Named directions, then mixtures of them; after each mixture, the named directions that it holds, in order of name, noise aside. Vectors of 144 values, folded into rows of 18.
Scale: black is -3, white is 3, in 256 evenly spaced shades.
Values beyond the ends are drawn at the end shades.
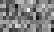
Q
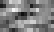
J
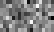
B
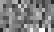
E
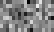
B.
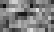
E, J.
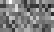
B, J, Q.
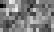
J, Q.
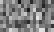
E, J, Q.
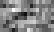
J.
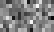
B.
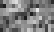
E, J.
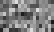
E, J, Q.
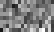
E, Q.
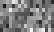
E, J.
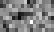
B, J.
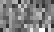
E.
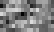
J.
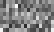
E, Q.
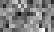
B, E, J.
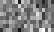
E.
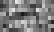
J, Q.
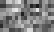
B, J.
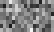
B, J, Q.
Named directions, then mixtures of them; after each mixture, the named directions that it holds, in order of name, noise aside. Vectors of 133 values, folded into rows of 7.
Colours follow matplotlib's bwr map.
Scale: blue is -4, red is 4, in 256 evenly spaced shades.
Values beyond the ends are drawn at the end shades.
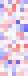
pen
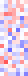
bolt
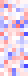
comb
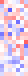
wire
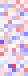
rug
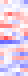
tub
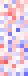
bolt.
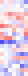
tub.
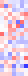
comb, rug, tub.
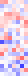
rug, tub, wire.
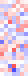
rug.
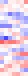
tub.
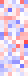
wire.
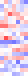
pen, tub.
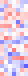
comb, pen, tub.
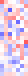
wire.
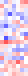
pen, tub.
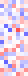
bolt, rug.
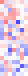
bolt, comb, wire.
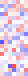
rug.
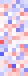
rug.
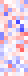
pen, rug, wire.
